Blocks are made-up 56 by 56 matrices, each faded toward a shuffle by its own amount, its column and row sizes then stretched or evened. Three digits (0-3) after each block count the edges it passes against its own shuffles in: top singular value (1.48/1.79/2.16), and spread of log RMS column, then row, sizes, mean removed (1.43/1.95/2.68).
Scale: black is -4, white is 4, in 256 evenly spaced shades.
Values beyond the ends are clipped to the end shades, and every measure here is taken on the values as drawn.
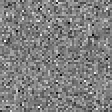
1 1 0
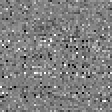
1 1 2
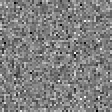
0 2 0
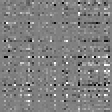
2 3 3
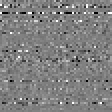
2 0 3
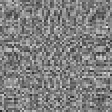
3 0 1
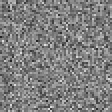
2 0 0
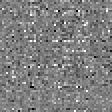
1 1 2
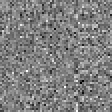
2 1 0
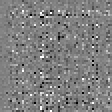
1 3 2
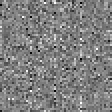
1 2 0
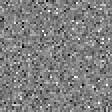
0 0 0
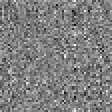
2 2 0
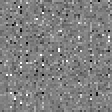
0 2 1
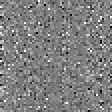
2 2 0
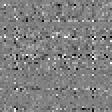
2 1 3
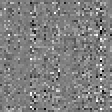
0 3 2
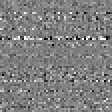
1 0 3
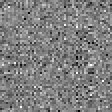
2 1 1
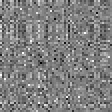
3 1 1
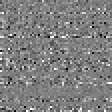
1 0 3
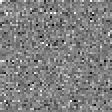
1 0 2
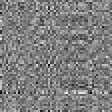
3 2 2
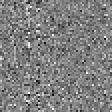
1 2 0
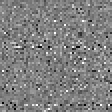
1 1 2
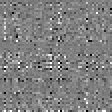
3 2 3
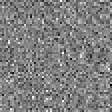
3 0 0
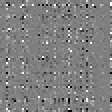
2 3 2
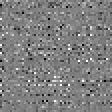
2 1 3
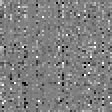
1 3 2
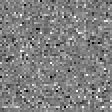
0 0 2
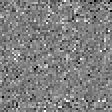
1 0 1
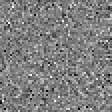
1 0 0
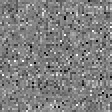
2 0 0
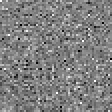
2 0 1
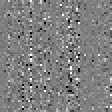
1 3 0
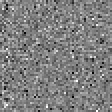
0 1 0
